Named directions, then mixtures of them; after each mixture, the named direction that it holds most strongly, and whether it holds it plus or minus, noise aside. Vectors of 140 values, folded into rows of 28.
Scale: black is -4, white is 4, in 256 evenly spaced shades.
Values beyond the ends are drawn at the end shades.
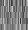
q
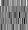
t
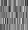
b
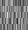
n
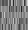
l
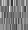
l, minus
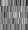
t, minus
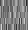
t, minus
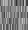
l, minus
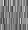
q, minus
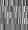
q, minus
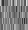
t, plus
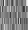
q, plus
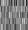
t, minus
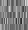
b, minus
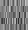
b, minus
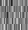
n, minus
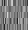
n, plus
